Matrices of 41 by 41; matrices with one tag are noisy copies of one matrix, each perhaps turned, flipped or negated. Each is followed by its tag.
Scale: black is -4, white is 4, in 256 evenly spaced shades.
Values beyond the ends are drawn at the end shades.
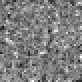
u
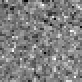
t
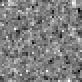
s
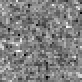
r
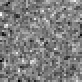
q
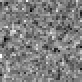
t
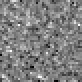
t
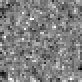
s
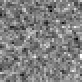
t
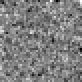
u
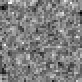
s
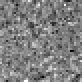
t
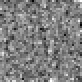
u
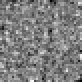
u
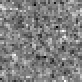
r
